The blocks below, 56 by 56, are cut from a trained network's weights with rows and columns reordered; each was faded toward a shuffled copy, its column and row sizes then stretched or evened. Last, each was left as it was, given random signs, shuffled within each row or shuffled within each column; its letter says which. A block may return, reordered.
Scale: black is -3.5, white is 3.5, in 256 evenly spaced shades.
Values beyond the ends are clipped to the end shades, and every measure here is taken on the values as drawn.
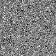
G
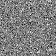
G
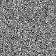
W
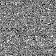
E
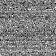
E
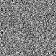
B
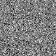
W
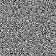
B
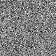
E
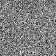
G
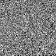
W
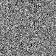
G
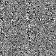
W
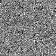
G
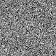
G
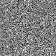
G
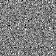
W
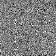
W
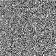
G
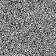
G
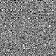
B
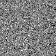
W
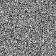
W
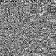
B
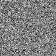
E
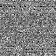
E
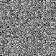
B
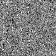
G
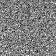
E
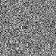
B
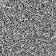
W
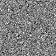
E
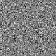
B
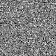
E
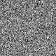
G
